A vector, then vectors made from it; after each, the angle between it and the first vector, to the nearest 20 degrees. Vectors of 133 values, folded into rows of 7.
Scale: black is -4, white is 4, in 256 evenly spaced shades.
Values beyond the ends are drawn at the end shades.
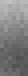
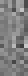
80 degrees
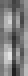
100 degrees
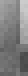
40 degrees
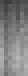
160 degrees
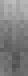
20 degrees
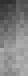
160 degrees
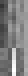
100 degrees
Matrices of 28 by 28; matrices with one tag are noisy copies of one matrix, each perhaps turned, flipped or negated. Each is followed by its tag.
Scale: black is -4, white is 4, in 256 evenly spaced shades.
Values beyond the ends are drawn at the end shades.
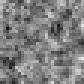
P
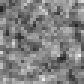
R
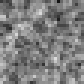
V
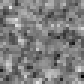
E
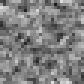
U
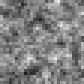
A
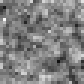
R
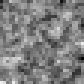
P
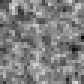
E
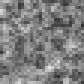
V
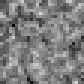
E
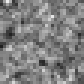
E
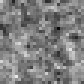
A
